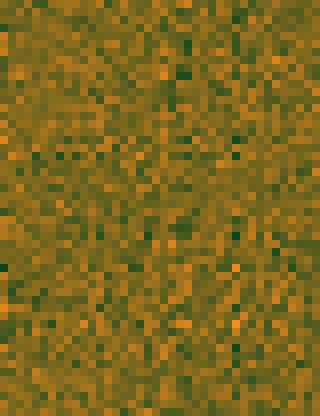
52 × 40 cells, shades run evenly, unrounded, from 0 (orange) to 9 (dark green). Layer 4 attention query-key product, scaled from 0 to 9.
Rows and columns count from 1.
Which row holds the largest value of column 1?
34
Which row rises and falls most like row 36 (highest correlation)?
41
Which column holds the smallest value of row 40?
31
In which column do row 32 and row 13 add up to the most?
35
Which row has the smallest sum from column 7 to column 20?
9
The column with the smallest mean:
21
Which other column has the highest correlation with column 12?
29
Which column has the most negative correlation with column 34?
30
